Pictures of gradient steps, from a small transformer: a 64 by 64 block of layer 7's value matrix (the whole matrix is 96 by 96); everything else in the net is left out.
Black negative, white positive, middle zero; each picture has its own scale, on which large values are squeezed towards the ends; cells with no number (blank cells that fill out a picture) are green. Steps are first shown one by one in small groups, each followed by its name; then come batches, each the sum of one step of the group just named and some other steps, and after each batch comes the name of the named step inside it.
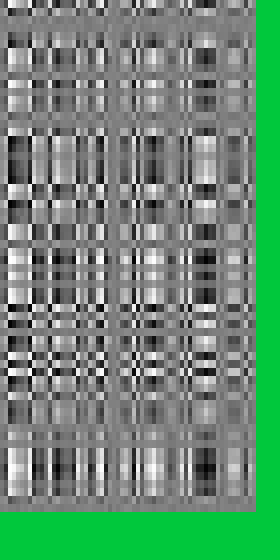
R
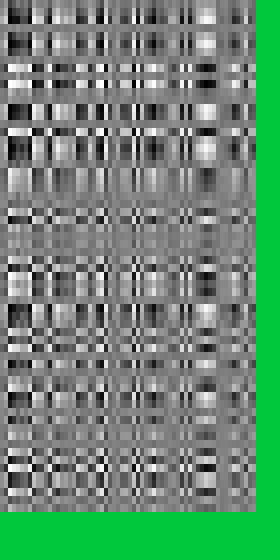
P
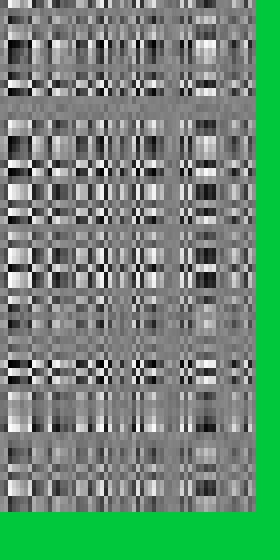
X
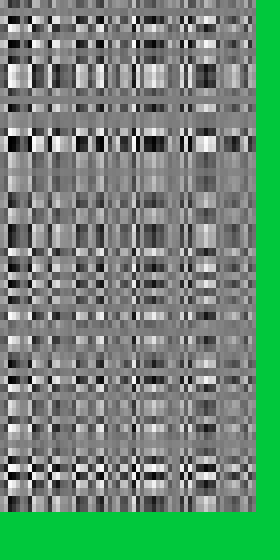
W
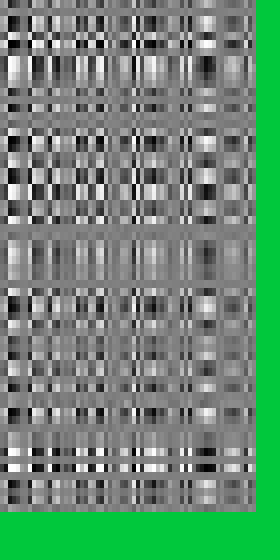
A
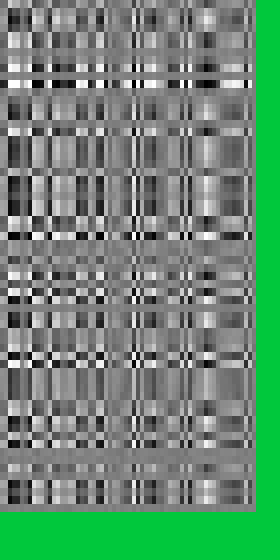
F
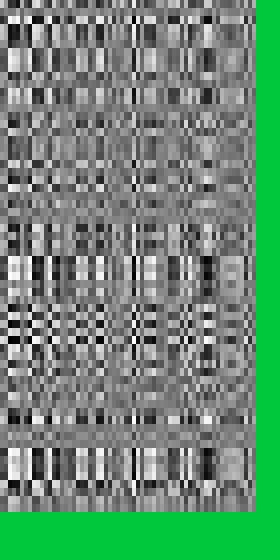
R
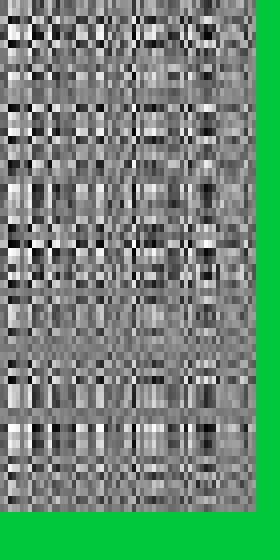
W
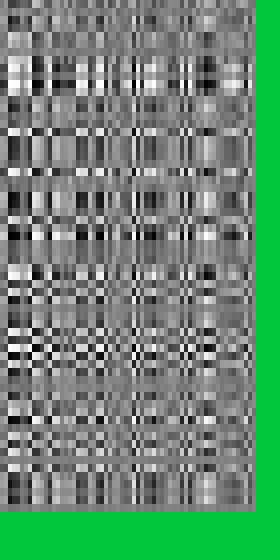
F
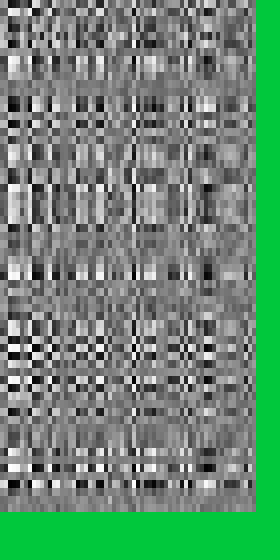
A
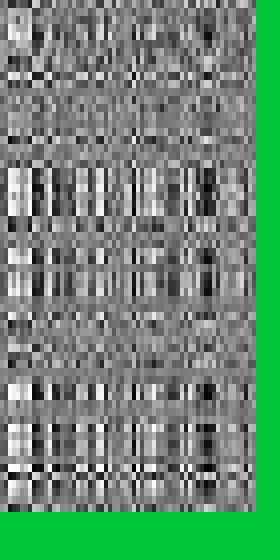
W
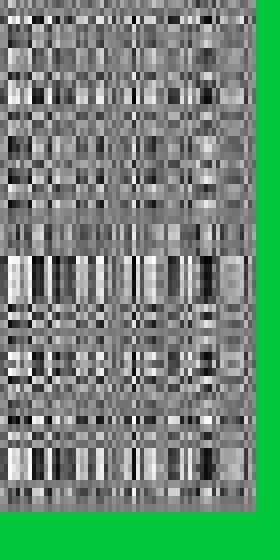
R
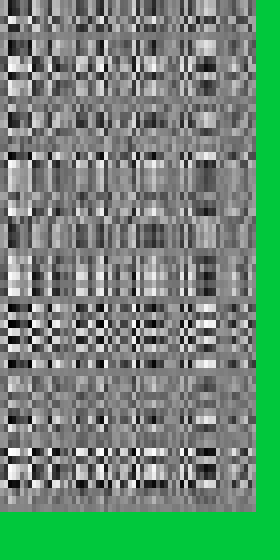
P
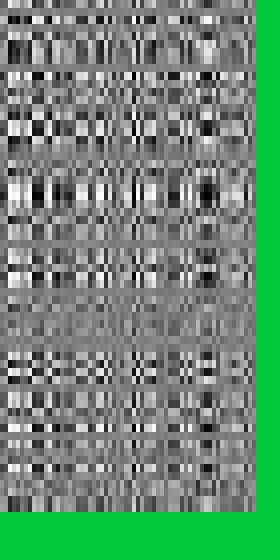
X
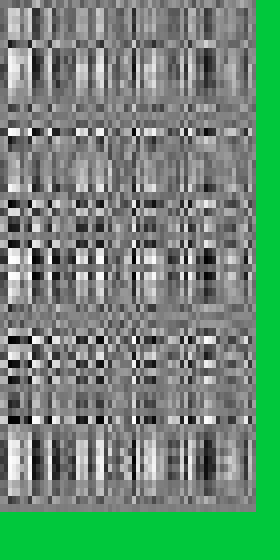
R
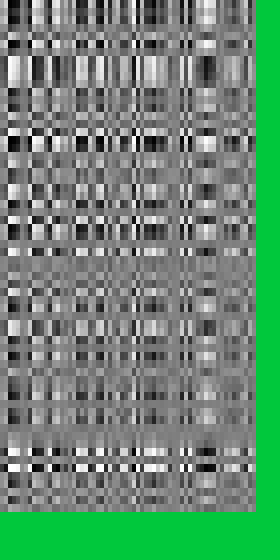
A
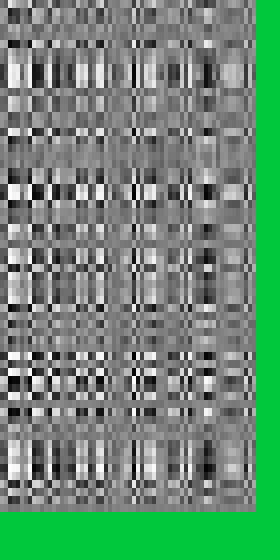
R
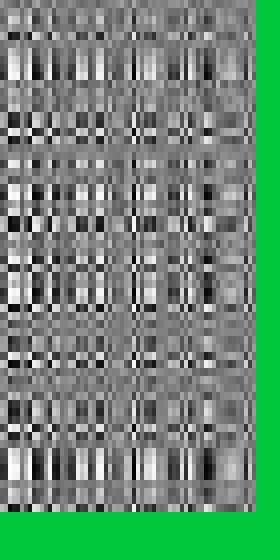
R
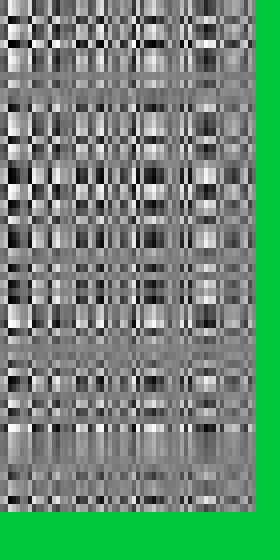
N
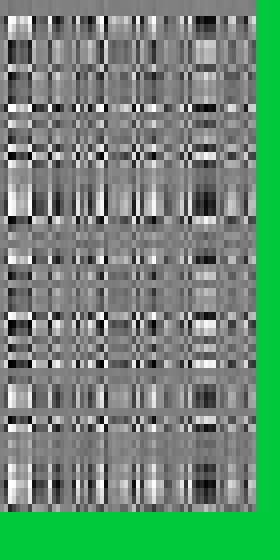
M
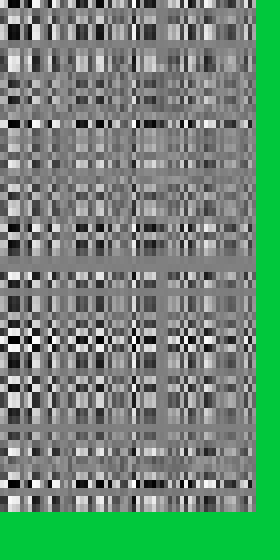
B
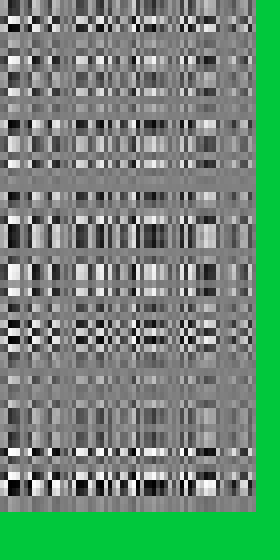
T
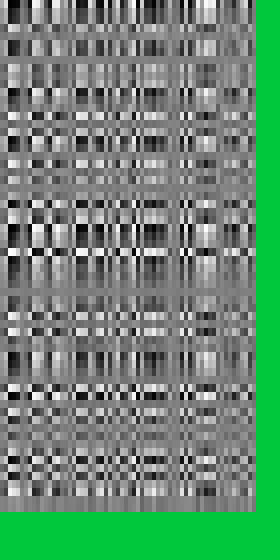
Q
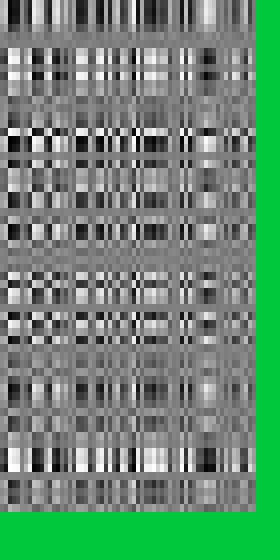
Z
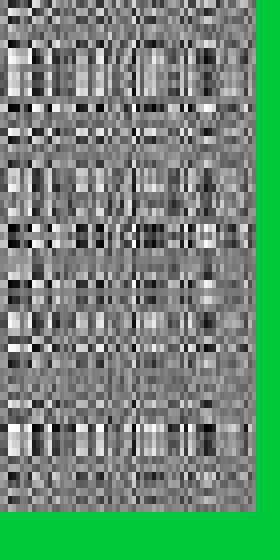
N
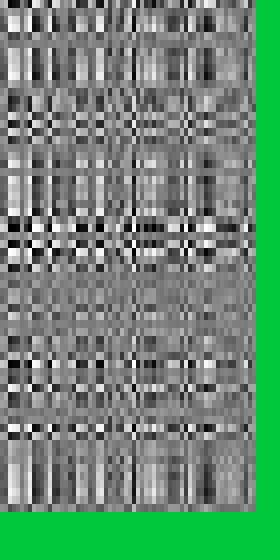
Q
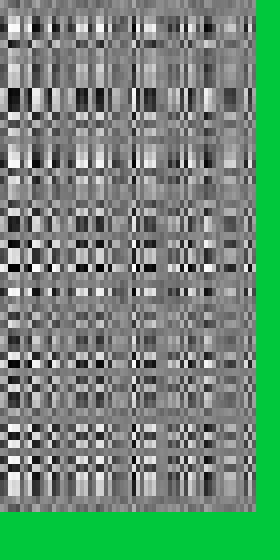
N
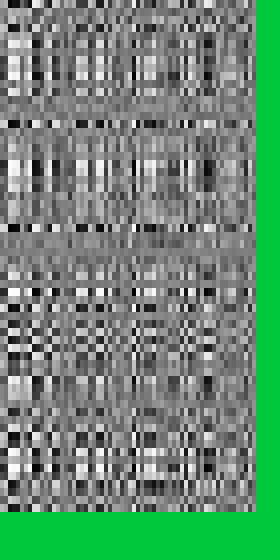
T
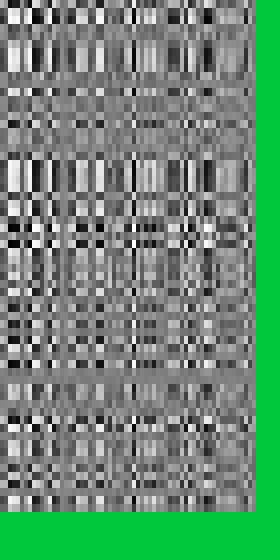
B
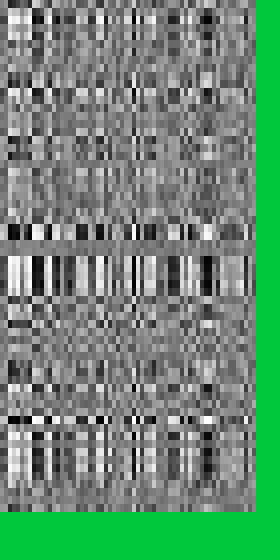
M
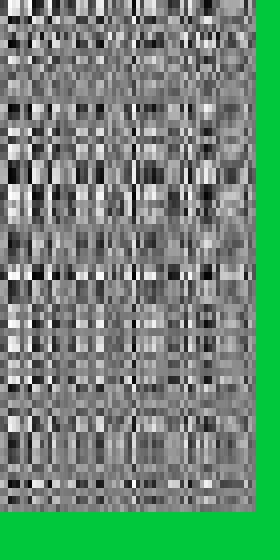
N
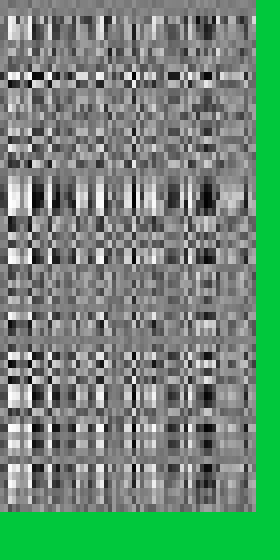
M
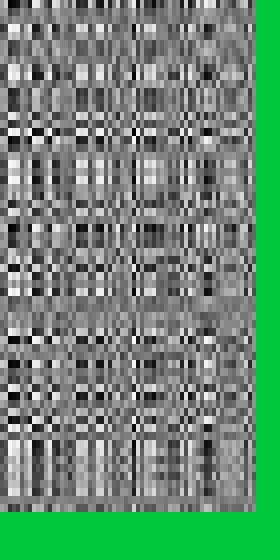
Q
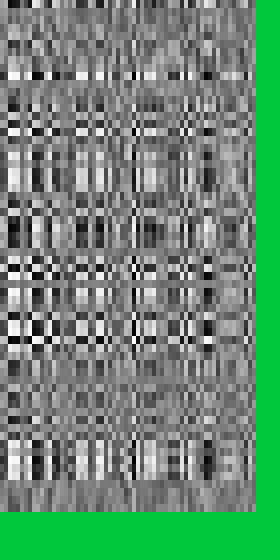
Z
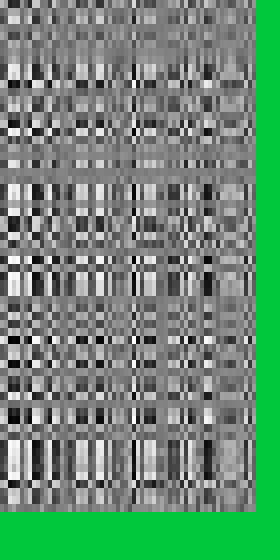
B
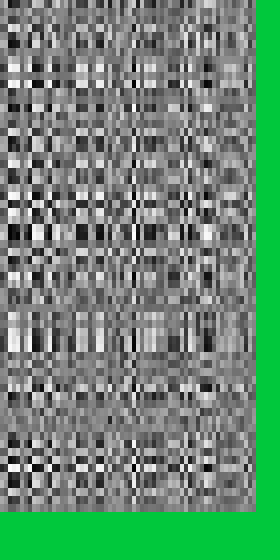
Q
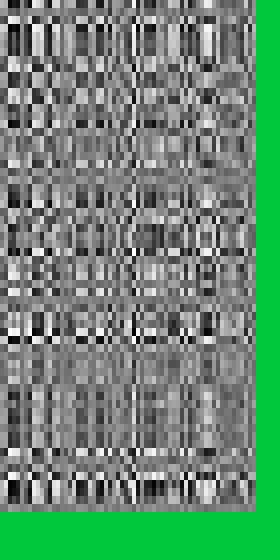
T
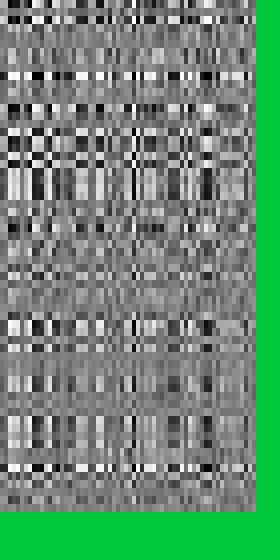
Z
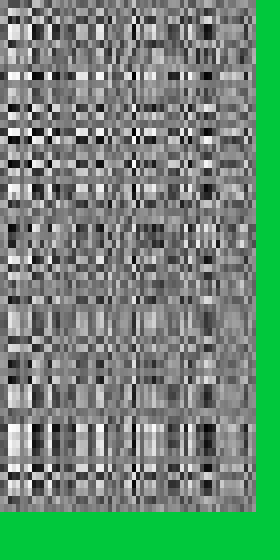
N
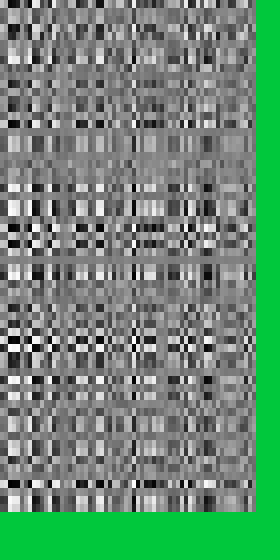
B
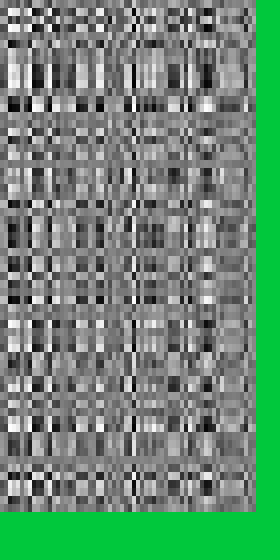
N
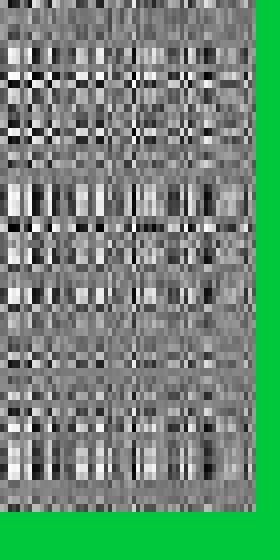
Z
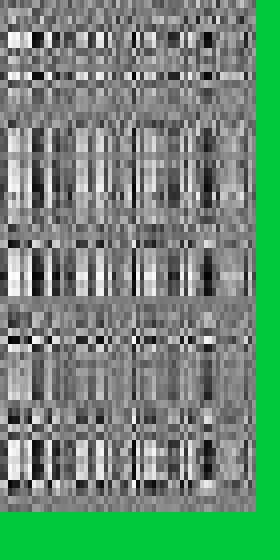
T
